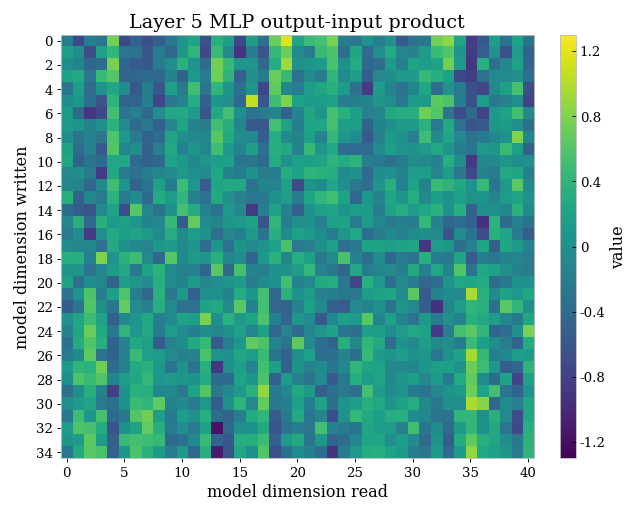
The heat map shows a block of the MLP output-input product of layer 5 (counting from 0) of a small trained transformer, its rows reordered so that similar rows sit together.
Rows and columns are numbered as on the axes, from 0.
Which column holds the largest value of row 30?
35
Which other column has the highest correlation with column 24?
31
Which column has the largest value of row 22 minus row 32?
13
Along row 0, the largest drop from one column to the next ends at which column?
5
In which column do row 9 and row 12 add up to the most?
4
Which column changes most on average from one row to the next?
3
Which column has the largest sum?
19
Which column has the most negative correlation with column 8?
18
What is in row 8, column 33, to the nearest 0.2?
0.2
